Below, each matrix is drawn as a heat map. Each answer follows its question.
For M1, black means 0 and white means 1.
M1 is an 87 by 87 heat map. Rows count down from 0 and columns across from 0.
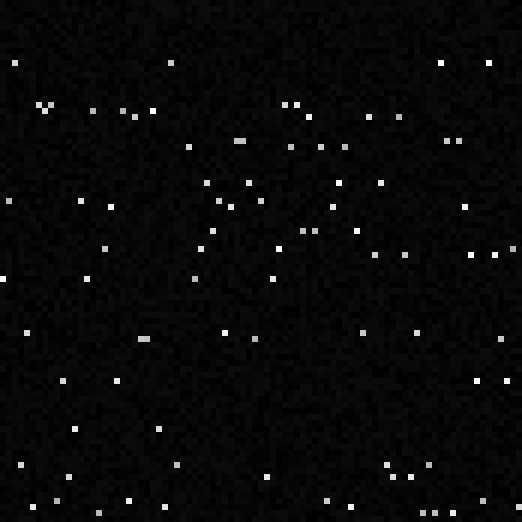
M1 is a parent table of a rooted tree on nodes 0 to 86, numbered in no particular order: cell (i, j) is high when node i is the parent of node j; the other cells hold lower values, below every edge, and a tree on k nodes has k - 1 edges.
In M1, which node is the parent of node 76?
23
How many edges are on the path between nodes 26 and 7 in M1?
5
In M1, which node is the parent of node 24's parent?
30
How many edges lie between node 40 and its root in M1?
3
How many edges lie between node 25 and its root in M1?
3
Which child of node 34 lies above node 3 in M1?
77
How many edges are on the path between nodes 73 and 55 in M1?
5
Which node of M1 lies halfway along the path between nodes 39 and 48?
56
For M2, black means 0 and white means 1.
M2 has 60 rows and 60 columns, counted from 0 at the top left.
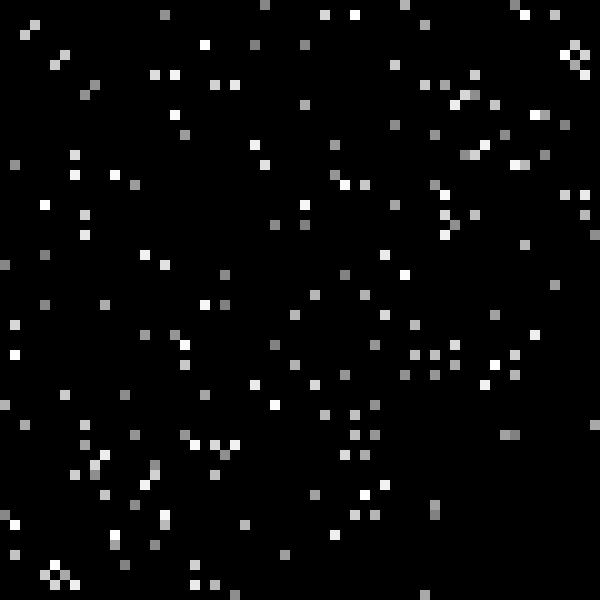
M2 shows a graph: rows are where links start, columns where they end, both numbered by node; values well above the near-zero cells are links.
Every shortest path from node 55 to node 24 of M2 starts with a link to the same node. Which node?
node 1
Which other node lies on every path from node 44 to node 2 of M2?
node 42
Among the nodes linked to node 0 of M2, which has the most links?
node 51
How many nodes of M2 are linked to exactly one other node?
3
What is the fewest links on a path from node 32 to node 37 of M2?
4
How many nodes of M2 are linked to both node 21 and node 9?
2
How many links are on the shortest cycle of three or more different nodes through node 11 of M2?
4
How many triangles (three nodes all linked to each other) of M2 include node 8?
2
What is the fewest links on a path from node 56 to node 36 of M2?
7
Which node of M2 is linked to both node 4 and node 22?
node 30
